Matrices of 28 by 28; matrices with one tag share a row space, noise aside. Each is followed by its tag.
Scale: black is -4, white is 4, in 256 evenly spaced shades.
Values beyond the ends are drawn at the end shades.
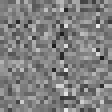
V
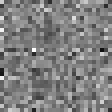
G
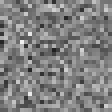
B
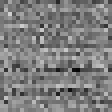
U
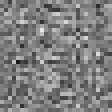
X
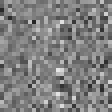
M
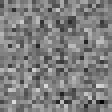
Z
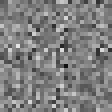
V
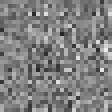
M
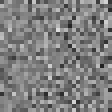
M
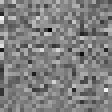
G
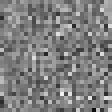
M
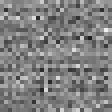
U
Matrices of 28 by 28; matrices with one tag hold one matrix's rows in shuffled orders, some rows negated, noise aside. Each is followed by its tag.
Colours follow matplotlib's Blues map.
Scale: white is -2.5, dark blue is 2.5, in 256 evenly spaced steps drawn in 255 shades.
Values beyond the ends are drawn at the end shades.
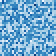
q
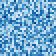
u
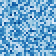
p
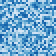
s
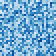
u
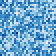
q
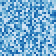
u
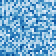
q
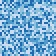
q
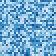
q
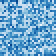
s
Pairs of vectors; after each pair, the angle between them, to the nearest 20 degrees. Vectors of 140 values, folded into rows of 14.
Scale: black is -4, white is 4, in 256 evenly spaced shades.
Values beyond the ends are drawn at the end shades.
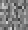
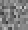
140 degrees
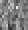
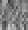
140 degrees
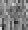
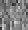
160 degrees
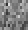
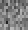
80 degrees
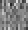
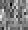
60 degrees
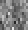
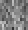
140 degrees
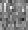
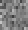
100 degrees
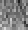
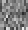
100 degrees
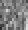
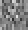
120 degrees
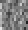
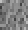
140 degrees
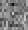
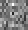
160 degrees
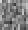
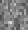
140 degrees
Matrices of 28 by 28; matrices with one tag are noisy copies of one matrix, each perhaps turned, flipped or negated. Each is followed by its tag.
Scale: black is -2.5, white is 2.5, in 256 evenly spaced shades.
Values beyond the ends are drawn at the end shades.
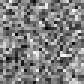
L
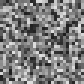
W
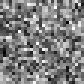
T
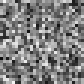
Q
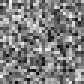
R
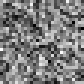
R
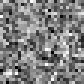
W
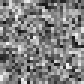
T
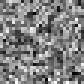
W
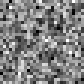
W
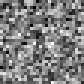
R
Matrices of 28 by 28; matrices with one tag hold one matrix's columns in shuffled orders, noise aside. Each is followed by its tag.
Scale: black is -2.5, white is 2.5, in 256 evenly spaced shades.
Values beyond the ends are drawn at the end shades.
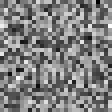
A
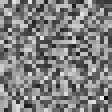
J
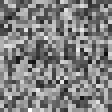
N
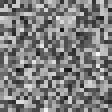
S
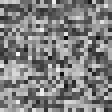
N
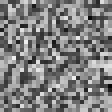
A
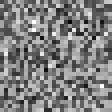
N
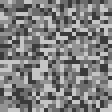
J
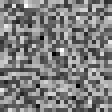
S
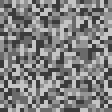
S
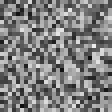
A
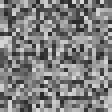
N
